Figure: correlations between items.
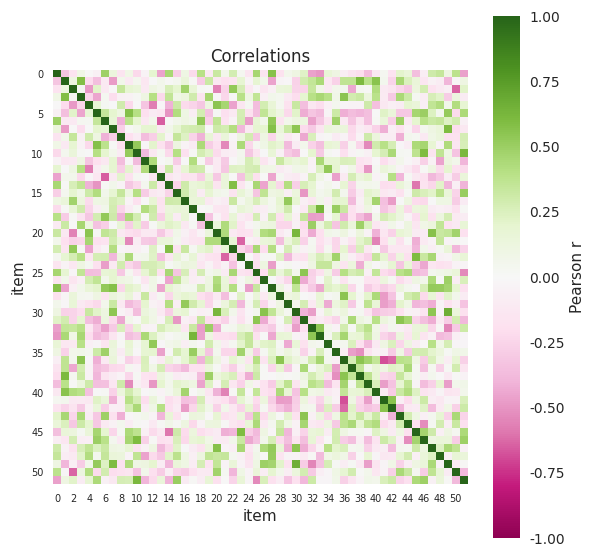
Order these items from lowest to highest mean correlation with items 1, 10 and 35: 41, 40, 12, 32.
12, 41, 32, 40
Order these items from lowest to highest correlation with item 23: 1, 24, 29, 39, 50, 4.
29, 39, 4, 24, 50, 1
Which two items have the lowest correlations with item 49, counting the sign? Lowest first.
32, 39
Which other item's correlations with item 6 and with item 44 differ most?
46
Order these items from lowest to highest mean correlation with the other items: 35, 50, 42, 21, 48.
42, 21, 50, 35, 48
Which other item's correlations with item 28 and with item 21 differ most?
40
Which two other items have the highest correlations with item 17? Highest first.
33, 35
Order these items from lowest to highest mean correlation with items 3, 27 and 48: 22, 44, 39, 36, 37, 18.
37, 39, 18, 22, 44, 36
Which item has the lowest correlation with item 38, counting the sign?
35
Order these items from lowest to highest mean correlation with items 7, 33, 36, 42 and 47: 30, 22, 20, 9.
9, 22, 20, 30
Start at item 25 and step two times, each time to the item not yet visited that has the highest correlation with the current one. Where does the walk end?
43
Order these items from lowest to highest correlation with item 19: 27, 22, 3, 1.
27, 22, 1, 3
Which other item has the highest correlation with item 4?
20
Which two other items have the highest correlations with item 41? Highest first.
42, 9
